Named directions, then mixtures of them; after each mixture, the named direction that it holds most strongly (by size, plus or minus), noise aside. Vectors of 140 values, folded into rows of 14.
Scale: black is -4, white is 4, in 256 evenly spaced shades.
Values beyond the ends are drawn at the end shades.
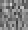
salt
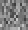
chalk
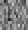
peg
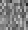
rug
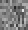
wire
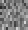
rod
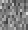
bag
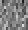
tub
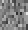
bag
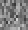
chalk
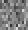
wire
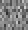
salt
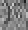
peg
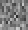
chalk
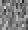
tub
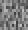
salt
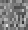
wire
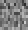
rod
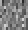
tub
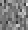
tub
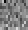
rod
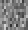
tub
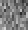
tub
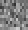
chalk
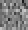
salt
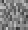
rod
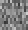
bag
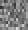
chalk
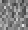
tub
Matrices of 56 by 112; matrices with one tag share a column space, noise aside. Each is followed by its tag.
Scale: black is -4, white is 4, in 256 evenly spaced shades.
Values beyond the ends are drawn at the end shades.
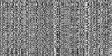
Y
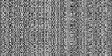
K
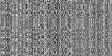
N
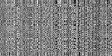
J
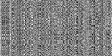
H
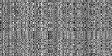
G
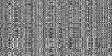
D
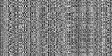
K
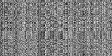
G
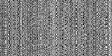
H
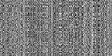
K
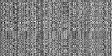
G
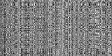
Y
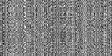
K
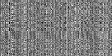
G
